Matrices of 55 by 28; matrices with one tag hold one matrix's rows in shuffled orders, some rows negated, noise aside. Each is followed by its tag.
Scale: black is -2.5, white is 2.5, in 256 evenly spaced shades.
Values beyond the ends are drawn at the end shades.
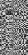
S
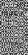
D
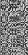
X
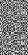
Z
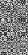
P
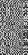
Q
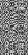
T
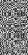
Z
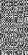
D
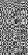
Z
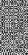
D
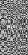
P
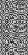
T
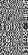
Q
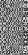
Q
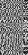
Q
